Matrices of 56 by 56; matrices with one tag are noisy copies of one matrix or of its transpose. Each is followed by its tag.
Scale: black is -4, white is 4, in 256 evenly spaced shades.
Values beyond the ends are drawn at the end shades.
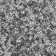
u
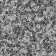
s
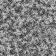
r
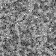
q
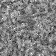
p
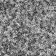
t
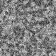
s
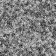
q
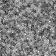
t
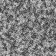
r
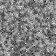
u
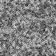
q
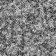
s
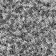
r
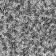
r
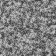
p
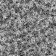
r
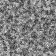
r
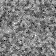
q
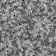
p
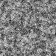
p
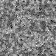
q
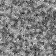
u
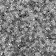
u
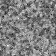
t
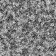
r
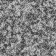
s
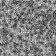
u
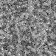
q
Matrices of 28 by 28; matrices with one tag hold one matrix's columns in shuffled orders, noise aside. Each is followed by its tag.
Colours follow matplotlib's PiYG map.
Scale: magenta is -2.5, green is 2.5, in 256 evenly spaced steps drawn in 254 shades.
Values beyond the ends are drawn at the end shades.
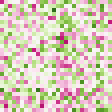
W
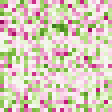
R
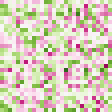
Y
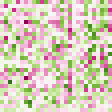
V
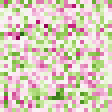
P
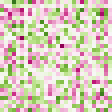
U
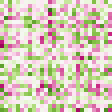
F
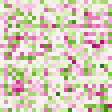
F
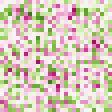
Y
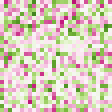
R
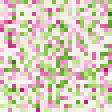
V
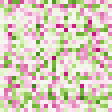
P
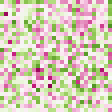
V
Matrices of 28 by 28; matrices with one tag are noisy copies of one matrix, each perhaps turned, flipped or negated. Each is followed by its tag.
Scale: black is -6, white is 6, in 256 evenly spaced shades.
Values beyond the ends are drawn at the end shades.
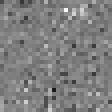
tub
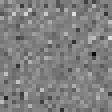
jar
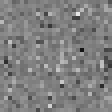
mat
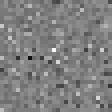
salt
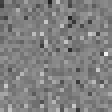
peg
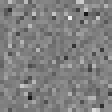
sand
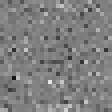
mat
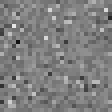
sand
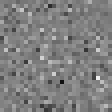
mat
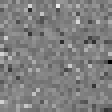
peg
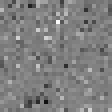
tub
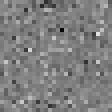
mat
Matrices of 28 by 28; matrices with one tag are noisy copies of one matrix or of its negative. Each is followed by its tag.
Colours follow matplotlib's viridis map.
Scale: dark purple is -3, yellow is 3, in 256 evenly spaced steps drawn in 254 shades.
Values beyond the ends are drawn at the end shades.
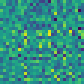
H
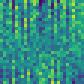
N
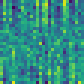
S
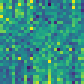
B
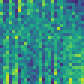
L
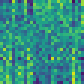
B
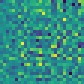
H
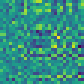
H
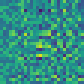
H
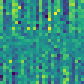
S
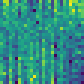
L
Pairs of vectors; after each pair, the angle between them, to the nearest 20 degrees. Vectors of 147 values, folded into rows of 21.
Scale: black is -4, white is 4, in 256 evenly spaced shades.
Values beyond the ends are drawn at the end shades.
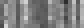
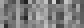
140 degrees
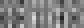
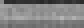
100 degrees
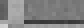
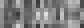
100 degrees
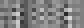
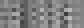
20 degrees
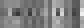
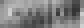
60 degrees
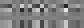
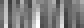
80 degrees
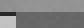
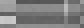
60 degrees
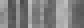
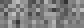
120 degrees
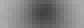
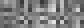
100 degrees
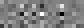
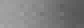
100 degrees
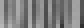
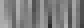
60 degrees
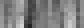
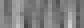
40 degrees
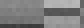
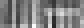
120 degrees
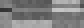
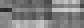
20 degrees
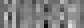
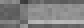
80 degrees
